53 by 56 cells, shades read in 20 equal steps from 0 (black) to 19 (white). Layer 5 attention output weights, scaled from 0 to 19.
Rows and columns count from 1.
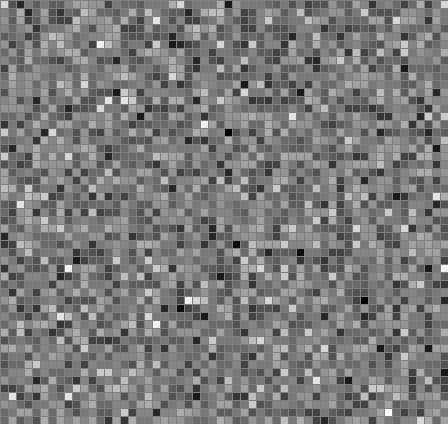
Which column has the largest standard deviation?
31
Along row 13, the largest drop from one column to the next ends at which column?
15
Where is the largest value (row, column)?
52, 49
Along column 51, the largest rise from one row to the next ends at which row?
6
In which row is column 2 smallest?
19
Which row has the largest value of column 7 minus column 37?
5
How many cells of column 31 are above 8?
29
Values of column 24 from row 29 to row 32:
12 9 8 10
